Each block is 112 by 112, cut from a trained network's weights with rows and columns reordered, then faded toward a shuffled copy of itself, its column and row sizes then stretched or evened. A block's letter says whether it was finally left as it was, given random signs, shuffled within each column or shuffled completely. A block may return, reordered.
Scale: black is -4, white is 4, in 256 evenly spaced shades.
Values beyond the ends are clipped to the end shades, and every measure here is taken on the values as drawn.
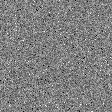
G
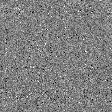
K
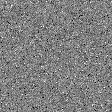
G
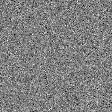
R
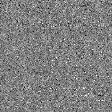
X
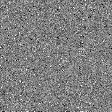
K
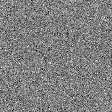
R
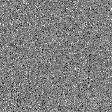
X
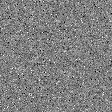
G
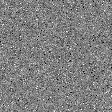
R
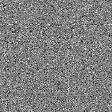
K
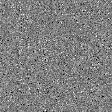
X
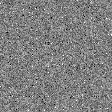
X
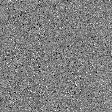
K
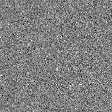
X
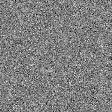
K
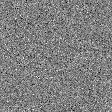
G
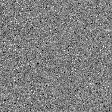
R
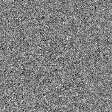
R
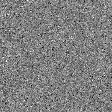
R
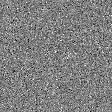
G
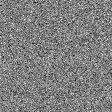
G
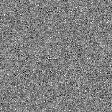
X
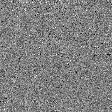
K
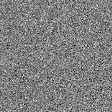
X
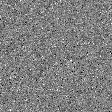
G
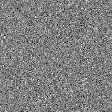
X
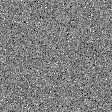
G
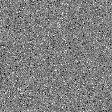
R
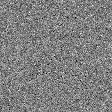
G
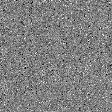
K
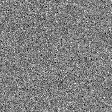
R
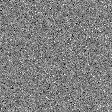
G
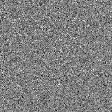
X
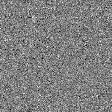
X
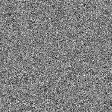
K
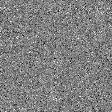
K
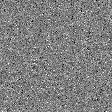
G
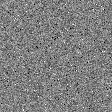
G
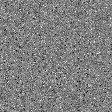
R
